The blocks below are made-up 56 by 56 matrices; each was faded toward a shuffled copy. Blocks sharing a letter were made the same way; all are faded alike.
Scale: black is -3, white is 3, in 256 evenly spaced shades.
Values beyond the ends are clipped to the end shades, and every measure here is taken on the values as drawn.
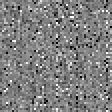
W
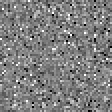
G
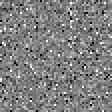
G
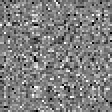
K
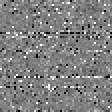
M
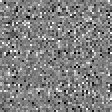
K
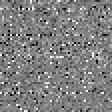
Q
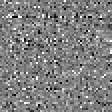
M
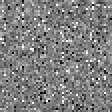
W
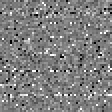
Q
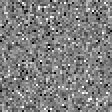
G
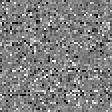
M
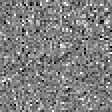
K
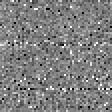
Q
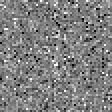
G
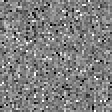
G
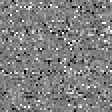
Q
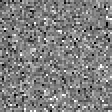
G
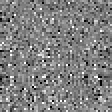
K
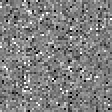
G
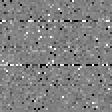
M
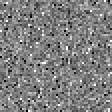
G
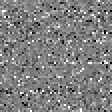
Q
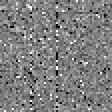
W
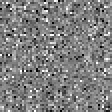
K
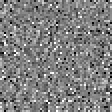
K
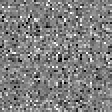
K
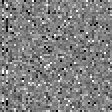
W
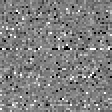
Q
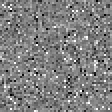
G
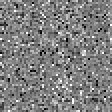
K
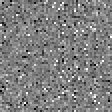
G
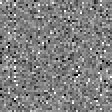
G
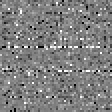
M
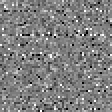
M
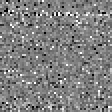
Q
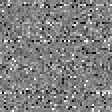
M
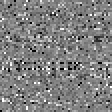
M
